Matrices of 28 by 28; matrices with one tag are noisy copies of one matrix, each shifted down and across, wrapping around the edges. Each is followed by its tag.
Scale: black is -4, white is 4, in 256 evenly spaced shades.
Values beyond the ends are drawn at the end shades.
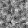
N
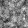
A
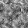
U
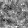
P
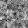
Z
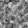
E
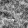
P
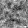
P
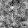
A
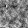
U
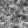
P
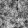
Z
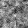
A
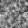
E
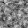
N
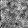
Z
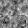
U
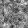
Z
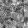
Z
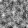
N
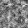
N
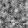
N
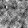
U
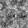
U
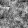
P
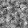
N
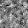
N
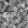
E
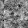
Z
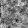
Z
